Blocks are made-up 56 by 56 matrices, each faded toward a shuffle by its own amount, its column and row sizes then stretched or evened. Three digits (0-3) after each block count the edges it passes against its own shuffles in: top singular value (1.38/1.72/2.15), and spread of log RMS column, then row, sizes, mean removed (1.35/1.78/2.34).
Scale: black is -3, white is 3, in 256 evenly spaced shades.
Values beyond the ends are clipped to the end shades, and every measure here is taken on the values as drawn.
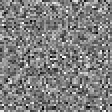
2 0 1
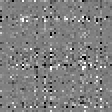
1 3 3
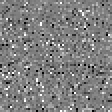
0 1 2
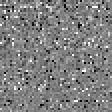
0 0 2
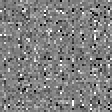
1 3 2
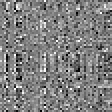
3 3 1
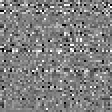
3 1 3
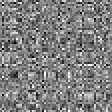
3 3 2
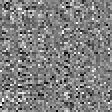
2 2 1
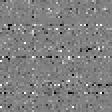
1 1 3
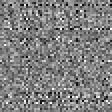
2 1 3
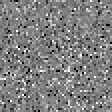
0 0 1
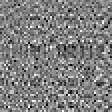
3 0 2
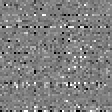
2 1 3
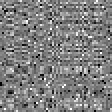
3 1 0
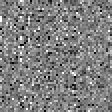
2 1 0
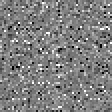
0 1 1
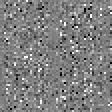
1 3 0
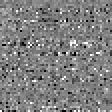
1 0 3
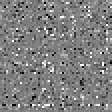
0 2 3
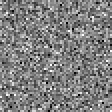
0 0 0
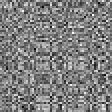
3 2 1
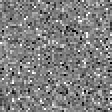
1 1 0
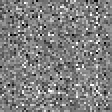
1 2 1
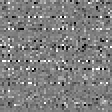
1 1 3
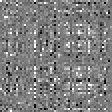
3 3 2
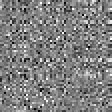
3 2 1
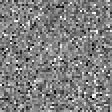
1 0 0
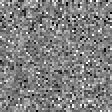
1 0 1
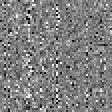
2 3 0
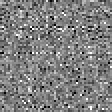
2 0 2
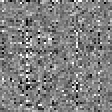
2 3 2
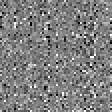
2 3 1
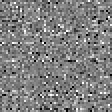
2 0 2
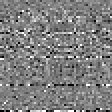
3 0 3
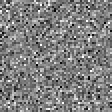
1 1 1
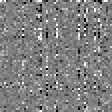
3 3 2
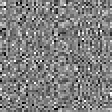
3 2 1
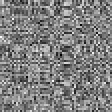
3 0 1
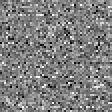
1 1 2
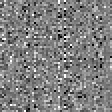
1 3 1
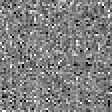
1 2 1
